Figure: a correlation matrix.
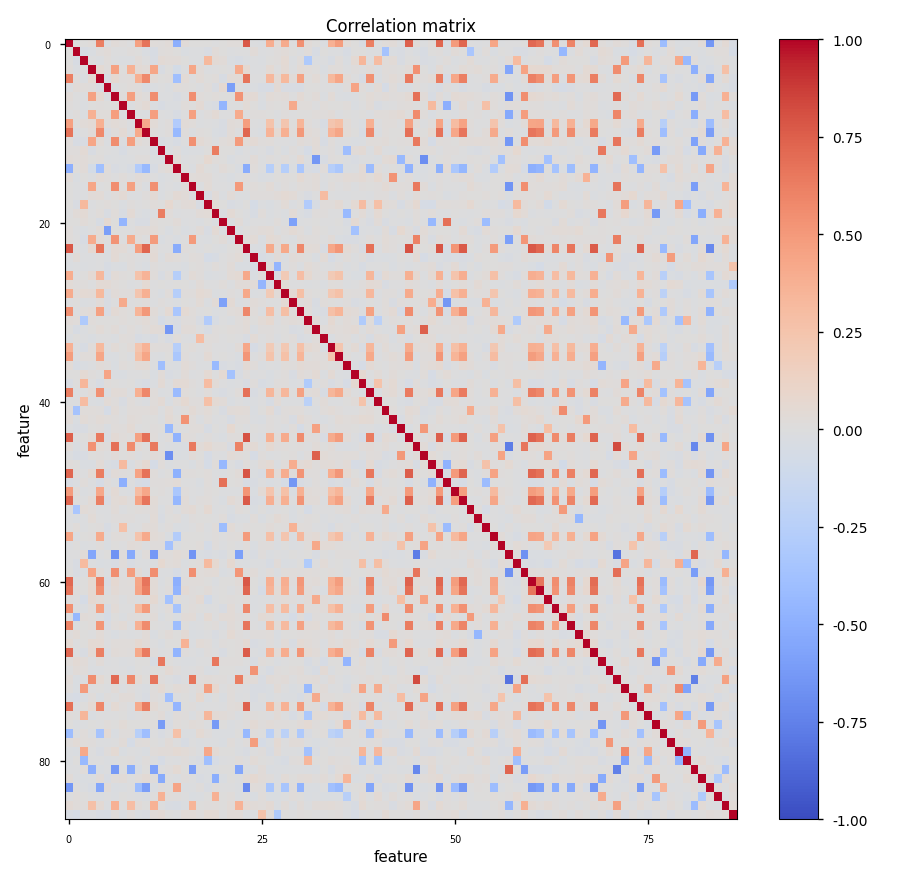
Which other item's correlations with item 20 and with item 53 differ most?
49
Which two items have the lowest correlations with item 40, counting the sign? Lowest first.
80, 31
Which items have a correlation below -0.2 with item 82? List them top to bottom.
12, 19, 69, 84
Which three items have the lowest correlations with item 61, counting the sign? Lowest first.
83, 14, 77
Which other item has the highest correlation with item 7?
29
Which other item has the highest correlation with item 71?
45
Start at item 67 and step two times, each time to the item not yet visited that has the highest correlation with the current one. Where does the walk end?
15
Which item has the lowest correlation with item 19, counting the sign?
76
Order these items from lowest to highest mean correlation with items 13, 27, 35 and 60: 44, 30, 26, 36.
36, 26, 30, 44
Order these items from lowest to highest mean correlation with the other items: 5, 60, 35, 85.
5, 85, 35, 60
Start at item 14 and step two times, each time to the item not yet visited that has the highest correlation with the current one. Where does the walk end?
77
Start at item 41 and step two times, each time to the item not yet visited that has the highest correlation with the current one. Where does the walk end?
52
